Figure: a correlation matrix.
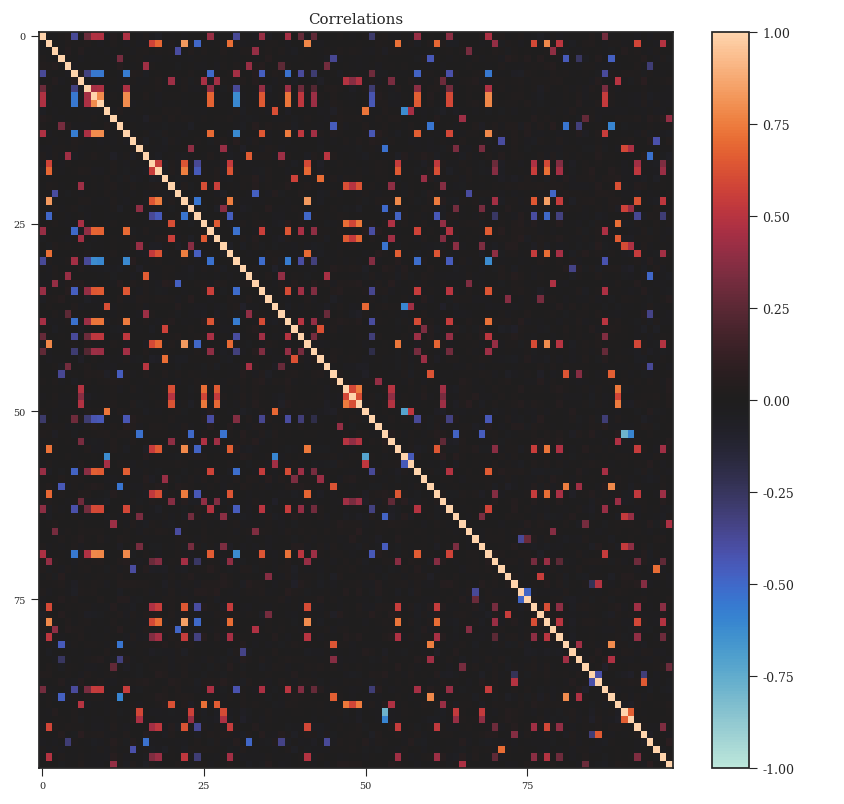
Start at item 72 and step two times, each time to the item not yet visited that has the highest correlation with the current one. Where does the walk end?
35
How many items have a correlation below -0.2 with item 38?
3
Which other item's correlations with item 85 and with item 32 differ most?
16
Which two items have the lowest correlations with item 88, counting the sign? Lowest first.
12, 3
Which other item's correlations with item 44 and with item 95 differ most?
71
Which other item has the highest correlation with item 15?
90
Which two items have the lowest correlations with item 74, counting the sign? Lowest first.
75, 67
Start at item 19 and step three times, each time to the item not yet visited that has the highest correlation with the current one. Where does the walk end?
59
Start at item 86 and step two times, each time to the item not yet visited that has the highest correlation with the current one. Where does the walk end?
73
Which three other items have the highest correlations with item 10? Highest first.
50, 36, 57
